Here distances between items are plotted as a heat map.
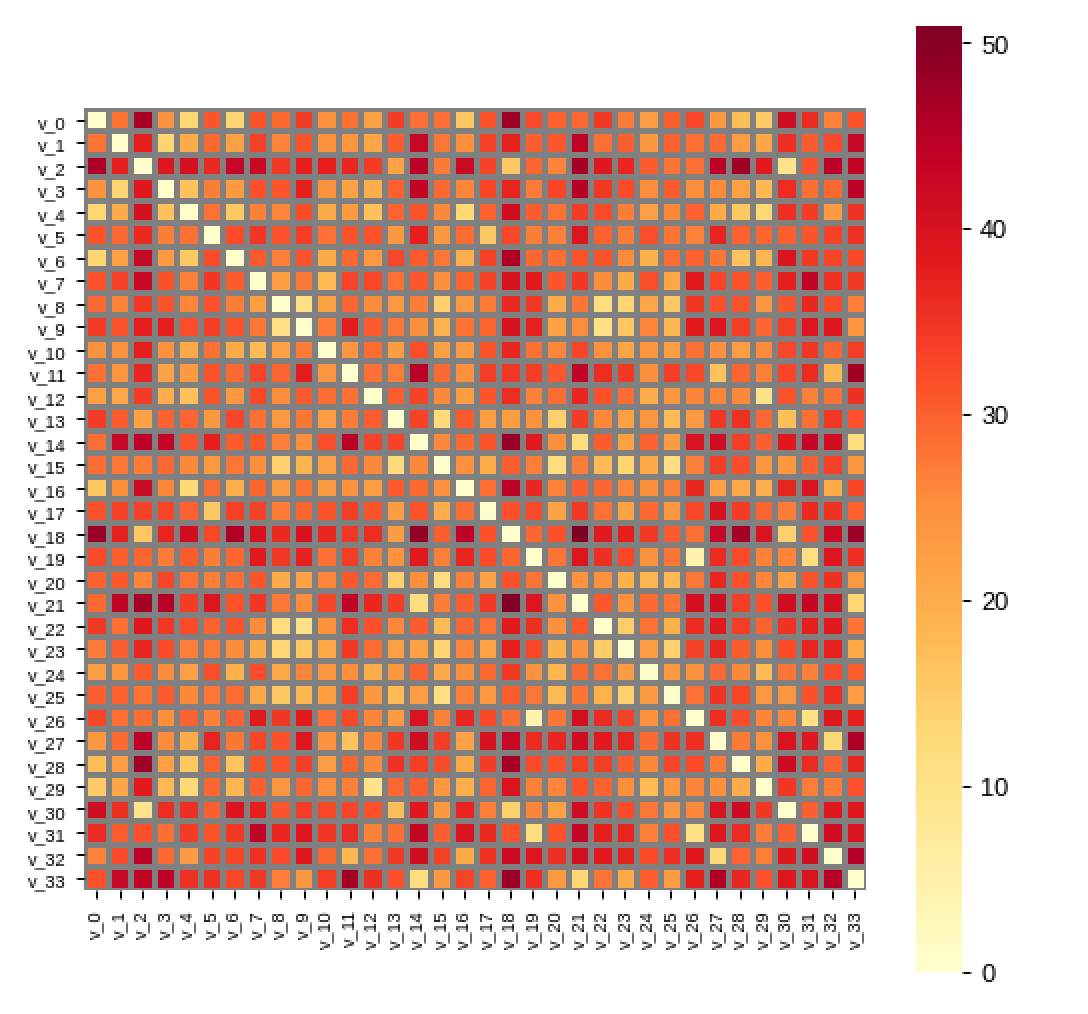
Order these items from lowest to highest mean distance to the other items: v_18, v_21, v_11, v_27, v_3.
v_3, v_11, v_27, v_21, v_18
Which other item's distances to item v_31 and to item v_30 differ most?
v_2
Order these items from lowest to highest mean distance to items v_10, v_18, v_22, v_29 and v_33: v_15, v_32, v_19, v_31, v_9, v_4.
v_15, v_9, v_4, v_19, v_31, v_32
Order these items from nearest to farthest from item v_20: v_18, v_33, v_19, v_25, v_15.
v_15, v_25, v_33, v_19, v_18
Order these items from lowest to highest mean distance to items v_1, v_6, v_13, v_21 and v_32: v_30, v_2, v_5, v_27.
v_27, v_5, v_30, v_2
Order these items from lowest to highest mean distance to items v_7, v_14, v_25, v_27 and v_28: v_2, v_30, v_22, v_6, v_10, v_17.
v_10, v_6, v_22, v_17, v_30, v_2
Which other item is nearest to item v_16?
v_4
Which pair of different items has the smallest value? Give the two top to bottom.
v_19, v_26
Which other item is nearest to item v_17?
v_5
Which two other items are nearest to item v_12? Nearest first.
v_29, v_4
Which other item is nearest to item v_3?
v_1
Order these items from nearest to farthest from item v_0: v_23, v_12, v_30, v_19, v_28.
v_28, v_12, v_23, v_19, v_30
